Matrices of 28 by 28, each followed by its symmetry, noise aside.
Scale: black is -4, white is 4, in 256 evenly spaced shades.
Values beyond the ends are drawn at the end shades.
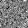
symmetric.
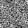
same after a half turn.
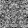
mirrored left to right.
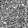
symmetric.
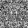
mirrored left to right.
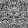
mirrored left to right.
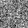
same after a half turn.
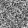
symmetric.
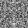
mirrored left to right.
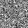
symmetric.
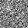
symmetric.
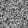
same after a half turn.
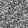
same after a half turn.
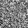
symmetric across the other diagonal.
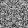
mirrored left to right.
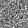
symmetric.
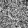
symmetric across the other diagonal.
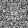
mirrored left to right.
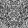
mirrored left to right.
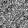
symmetric.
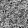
symmetric.
